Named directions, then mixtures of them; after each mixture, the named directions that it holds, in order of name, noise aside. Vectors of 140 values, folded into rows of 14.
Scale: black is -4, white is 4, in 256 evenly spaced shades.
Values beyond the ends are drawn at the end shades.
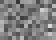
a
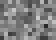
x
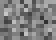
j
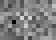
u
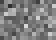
a, u, x.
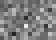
a, u, x.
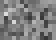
j, x.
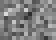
a, j, x.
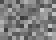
a.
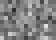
x.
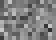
a, x.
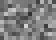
a, x.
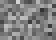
a.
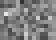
j, u, x.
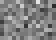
a, u.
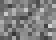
a, x.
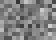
a.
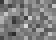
a, u, x.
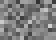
a.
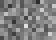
a, u, x.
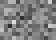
a, u, x.
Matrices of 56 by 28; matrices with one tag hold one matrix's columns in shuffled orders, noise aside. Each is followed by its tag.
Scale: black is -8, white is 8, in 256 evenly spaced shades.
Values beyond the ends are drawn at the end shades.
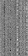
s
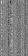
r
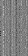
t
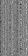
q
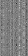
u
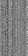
t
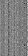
u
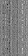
q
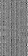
u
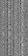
u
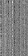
r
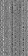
s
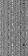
u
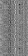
q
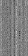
t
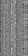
q
